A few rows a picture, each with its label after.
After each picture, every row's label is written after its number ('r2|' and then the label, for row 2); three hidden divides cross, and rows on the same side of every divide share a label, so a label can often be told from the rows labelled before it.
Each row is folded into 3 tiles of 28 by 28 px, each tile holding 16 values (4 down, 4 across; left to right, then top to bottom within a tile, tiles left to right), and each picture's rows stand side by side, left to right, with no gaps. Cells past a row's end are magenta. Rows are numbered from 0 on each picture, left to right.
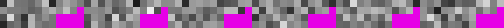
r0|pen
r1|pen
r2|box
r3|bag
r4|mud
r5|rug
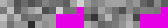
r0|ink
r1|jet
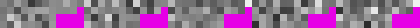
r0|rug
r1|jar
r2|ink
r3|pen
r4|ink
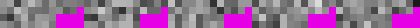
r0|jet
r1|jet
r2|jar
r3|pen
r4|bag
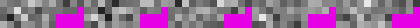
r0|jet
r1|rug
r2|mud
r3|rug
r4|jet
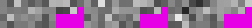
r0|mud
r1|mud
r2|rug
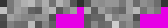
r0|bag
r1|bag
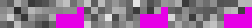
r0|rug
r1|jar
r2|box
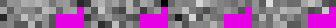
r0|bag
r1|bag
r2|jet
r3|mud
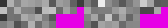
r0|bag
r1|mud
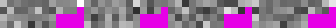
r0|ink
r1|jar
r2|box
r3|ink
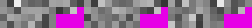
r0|mud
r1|mud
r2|jar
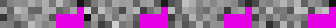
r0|bag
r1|bag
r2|bag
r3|bag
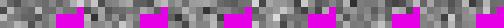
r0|ink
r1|box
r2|jet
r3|jar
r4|box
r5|pen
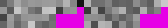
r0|bag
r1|ink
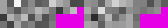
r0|mud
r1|jet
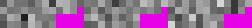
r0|pen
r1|rug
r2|jar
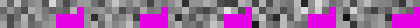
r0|jar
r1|jet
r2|box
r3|pen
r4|jet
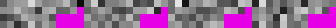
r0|bag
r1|box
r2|box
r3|pen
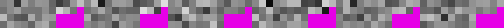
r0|box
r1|box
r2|jet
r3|box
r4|box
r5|rug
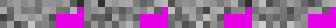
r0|bag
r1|box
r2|bag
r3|box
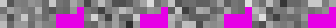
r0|jar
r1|rug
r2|ink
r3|rug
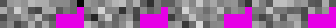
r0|bag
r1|jet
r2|bag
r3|jet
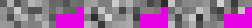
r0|jet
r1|jet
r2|jar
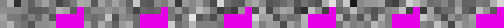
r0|box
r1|jar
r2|jar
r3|ink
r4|box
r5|ink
